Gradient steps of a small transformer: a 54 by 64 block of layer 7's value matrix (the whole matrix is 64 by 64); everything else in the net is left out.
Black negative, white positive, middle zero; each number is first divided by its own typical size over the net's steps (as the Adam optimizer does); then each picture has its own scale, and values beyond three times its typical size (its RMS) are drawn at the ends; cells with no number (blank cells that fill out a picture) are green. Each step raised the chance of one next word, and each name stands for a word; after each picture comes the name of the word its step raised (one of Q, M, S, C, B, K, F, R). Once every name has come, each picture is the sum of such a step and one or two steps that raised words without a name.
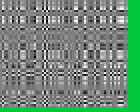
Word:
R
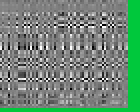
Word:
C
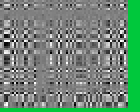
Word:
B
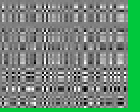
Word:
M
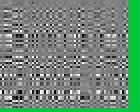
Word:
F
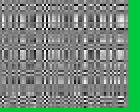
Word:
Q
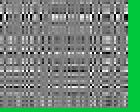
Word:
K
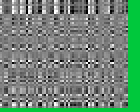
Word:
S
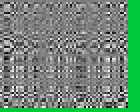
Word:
B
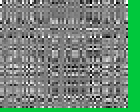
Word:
Q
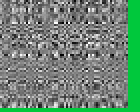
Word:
B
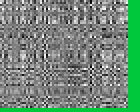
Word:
R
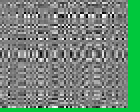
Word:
K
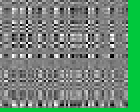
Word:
F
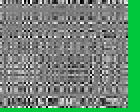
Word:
M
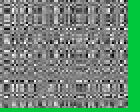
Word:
Q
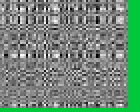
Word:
R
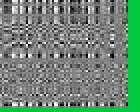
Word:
S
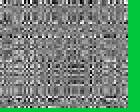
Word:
Q
